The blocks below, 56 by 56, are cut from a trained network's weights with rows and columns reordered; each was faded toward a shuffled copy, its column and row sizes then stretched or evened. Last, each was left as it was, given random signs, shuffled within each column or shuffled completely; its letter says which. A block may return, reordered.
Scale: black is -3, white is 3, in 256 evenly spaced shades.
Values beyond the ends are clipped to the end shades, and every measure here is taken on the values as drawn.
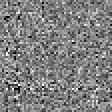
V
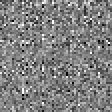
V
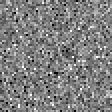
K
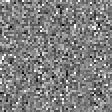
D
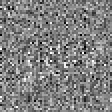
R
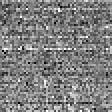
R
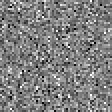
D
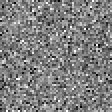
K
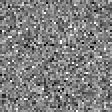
K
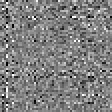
R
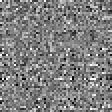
R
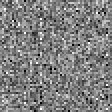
D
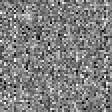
D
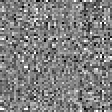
R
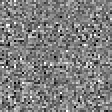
V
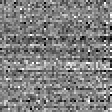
R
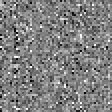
D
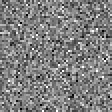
K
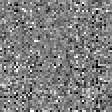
V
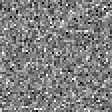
K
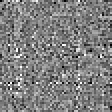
R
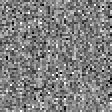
D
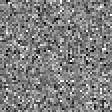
D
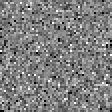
K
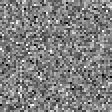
K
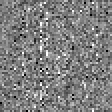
D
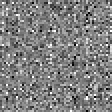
V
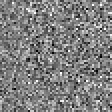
D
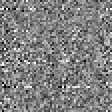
V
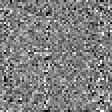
R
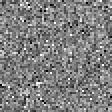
K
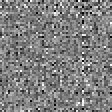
R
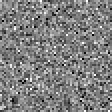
K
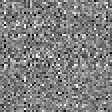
R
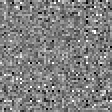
V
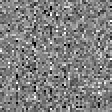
D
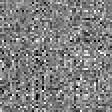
R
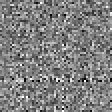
V
